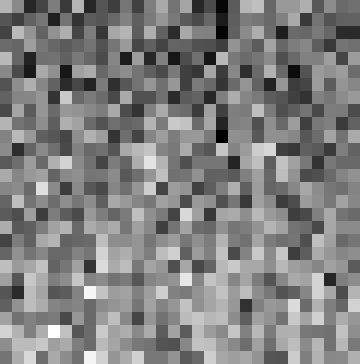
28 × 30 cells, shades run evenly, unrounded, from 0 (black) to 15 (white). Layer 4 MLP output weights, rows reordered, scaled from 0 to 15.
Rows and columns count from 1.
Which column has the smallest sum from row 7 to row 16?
19
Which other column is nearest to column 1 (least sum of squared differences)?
7
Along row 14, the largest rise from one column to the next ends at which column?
24
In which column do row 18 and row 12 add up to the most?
23
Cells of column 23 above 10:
3
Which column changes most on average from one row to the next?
6
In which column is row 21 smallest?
8
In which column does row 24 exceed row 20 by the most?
25
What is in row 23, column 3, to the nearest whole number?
11
